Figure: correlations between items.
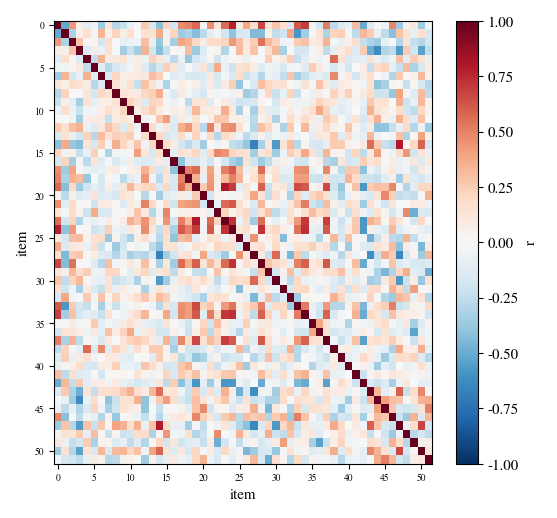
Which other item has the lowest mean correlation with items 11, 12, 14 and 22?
27
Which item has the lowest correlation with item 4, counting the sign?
18
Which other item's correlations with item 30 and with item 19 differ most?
23
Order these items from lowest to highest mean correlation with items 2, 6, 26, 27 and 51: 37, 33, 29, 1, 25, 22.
1, 29, 22, 37, 33, 25
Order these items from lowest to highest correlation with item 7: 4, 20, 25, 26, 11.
25, 11, 20, 26, 4
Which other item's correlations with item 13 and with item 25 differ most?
43
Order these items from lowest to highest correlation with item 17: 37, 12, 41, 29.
29, 41, 12, 37
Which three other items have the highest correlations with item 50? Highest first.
47, 14, 43
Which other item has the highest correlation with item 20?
45
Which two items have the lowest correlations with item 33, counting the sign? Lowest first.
1, 42
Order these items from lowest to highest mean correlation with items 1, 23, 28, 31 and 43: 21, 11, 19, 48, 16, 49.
48, 16, 49, 11, 21, 19
